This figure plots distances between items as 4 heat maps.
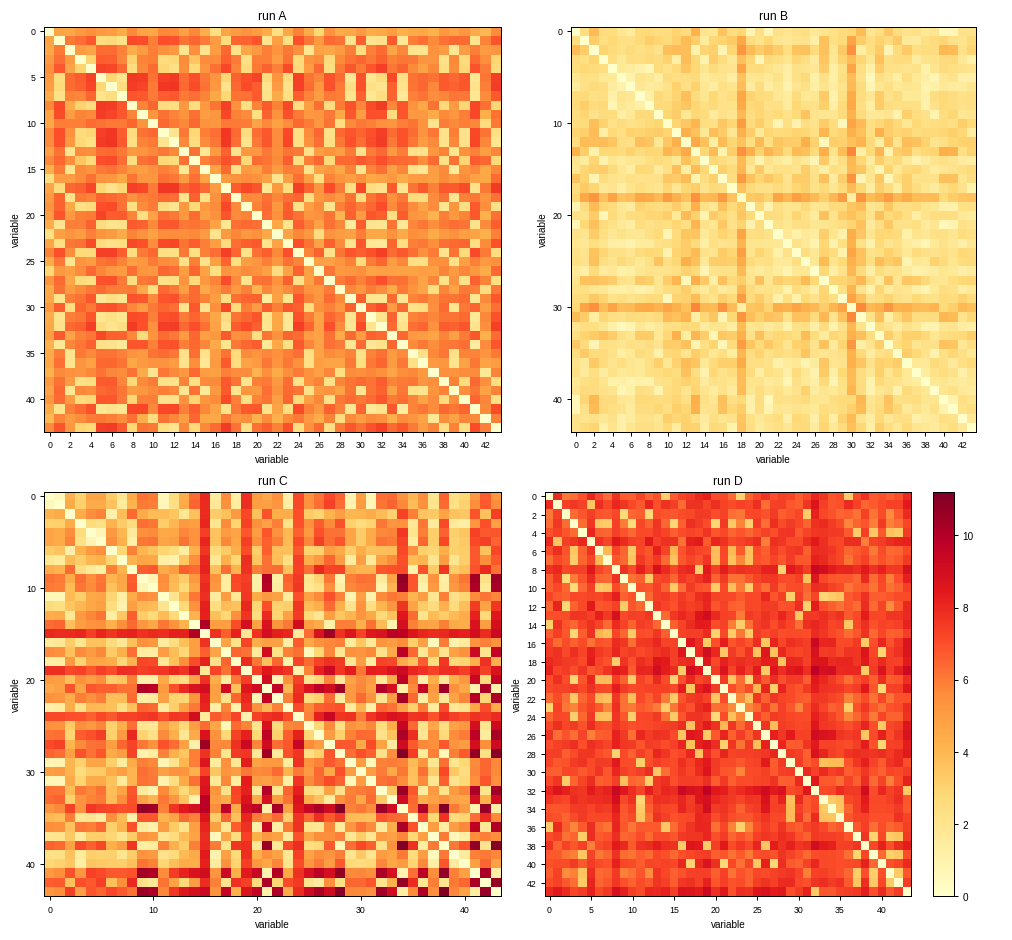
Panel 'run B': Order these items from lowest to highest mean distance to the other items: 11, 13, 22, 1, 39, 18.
39, 22, 1, 11, 13, 18
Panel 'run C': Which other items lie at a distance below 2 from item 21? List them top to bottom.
34, 41, 43
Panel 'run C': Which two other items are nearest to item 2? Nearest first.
6, 13
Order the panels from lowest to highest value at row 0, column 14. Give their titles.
run B, run D, run A, run C
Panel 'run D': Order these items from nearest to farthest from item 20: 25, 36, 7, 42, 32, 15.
15, 7, 36, 42, 25, 32
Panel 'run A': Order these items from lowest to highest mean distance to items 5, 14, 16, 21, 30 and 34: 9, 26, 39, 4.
26, 39, 4, 9
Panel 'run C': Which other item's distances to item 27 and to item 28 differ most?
38
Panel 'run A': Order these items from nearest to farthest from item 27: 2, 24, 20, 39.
24, 2, 39, 20
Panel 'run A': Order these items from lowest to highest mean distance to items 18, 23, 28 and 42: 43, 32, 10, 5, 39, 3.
10, 39, 32, 5, 3, 43
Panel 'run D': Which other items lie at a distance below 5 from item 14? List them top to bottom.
0, 23, 36
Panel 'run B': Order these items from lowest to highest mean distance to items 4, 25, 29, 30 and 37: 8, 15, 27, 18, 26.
26, 8, 15, 27, 18
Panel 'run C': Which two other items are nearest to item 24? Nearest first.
19, 15
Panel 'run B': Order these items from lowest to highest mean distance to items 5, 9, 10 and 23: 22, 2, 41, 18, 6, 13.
6, 22, 41, 2, 13, 18
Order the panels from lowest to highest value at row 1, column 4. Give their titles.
run B, run C, run A, run D
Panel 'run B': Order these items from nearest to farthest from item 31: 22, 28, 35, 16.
16, 28, 35, 22
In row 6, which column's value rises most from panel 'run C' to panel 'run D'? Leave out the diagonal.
13
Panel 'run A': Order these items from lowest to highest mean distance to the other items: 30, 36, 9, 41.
36, 41, 30, 9
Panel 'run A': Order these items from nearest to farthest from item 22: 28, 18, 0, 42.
0, 42, 28, 18
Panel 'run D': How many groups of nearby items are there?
11
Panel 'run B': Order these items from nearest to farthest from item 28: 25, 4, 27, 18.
4, 25, 27, 18
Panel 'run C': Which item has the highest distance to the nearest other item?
30
